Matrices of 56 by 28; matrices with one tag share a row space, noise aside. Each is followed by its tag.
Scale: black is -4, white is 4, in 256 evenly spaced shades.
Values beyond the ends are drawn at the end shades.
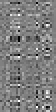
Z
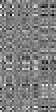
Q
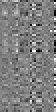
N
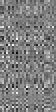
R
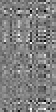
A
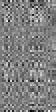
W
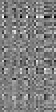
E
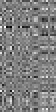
Q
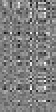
A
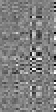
N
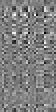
E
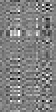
Z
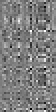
A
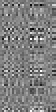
W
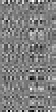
W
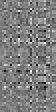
A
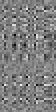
E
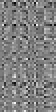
E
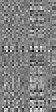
W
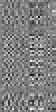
W
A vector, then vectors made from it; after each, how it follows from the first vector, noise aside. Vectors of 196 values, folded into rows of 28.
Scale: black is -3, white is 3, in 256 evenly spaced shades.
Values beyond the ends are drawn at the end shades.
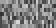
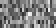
wrapped around.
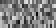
negated.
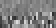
partly zeroed.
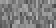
shrunk.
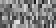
copied.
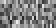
copied.
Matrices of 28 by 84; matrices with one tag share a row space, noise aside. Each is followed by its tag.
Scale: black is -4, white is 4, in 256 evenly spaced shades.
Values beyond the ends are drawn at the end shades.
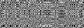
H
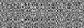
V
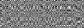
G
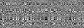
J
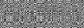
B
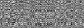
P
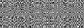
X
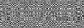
G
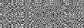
X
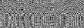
X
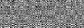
P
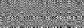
G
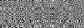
X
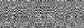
P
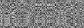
P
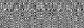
B
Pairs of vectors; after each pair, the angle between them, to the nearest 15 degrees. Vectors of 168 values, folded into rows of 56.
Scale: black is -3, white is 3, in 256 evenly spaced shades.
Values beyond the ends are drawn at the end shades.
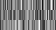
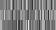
135 degrees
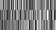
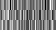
120 degrees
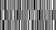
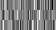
150 degrees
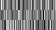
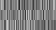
45 degrees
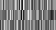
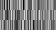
120 degrees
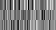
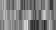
120 degrees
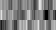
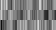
30 degrees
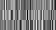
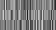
15 degrees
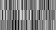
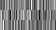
75 degrees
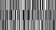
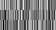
75 degrees
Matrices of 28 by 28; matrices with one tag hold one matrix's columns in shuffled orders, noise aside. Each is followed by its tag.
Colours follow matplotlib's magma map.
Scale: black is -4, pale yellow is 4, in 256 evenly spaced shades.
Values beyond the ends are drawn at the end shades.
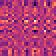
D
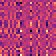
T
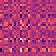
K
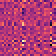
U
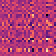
K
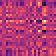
D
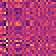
U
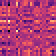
D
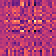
D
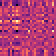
D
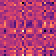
T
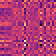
U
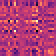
D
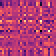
D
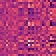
U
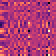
T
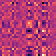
T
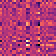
U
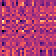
D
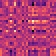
D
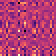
T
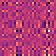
T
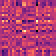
D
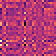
U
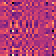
T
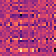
K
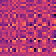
K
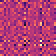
U
